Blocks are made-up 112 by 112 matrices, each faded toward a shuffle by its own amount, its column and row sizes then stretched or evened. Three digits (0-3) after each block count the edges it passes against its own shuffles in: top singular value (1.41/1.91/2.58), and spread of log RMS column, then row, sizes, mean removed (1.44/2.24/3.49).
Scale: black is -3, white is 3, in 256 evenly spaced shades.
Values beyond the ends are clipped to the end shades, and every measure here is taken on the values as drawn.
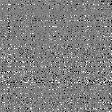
1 2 3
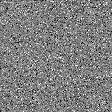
1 0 0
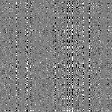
3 3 2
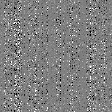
0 3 1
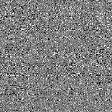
2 1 2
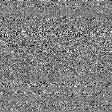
0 0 3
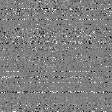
0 1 3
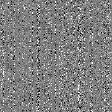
0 3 0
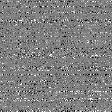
2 1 3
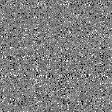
1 2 2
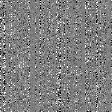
1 3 1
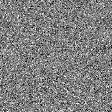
0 0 1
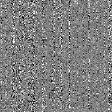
1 3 1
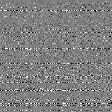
3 0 3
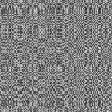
3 2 0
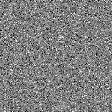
2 0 1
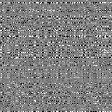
3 1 3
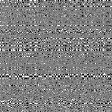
3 1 3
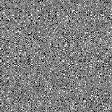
2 1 1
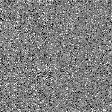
1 1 0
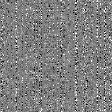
2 3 0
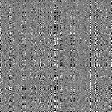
3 3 2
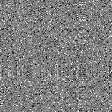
2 0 0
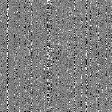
2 3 0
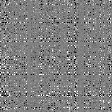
2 3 3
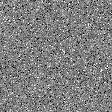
0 0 0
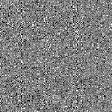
2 2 1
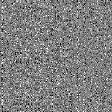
2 2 0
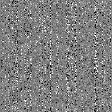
1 3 0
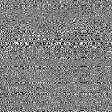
3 1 3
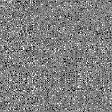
2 1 2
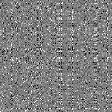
3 2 1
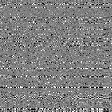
3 0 3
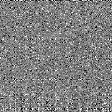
2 1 2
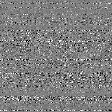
1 1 3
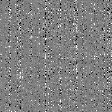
0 3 1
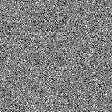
2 0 0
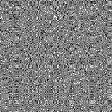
3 1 0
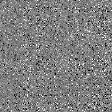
0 2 2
